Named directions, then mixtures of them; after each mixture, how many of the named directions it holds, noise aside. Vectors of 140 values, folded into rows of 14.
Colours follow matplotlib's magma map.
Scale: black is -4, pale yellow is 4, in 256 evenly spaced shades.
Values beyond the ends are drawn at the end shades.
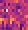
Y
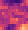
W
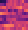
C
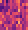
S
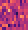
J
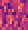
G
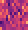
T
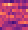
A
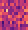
three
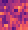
four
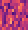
one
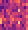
two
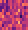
two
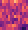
two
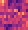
four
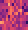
one
